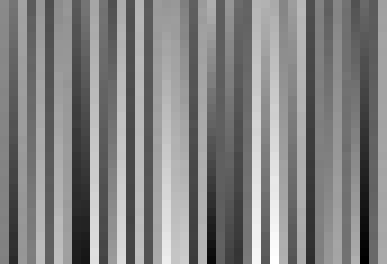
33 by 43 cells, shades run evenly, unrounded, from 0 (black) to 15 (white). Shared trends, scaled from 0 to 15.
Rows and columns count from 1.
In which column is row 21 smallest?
41
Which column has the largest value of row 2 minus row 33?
24
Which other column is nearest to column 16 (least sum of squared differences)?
34
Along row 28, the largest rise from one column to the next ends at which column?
11
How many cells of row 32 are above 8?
21
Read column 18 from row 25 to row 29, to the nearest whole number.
10 10 10 10 10
